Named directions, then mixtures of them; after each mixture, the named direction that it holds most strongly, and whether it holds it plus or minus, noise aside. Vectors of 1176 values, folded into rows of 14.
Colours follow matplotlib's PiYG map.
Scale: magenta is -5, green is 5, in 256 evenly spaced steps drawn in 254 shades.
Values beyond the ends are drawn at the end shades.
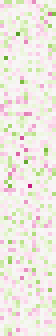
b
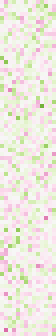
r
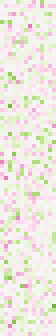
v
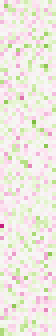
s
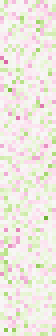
r, minus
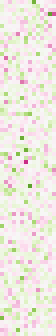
b, minus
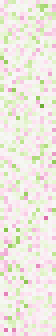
r, plus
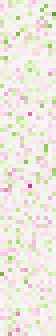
b, plus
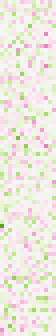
s, minus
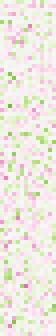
v, plus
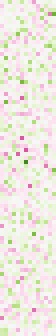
b, plus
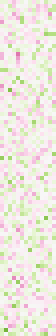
r, minus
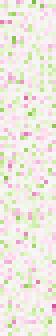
v, minus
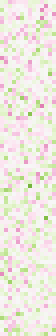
r, minus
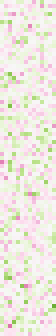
v, plus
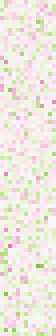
r, minus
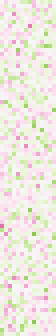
s, plus
